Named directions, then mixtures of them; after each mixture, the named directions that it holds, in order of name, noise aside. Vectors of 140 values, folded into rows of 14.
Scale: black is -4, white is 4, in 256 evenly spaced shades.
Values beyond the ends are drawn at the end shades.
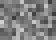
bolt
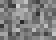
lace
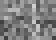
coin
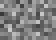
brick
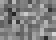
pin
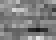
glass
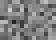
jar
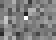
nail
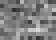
bolt, glass.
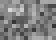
coin, glass, jar.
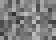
coin, pin.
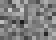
jar, lace.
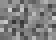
jar.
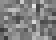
bolt, brick, coin.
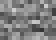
bolt, brick, glass.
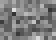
coin, glass, pin.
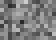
lace.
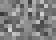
brick.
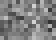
bolt, coin, pin.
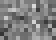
bolt, coin.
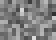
bolt, jar, pin.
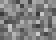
brick.
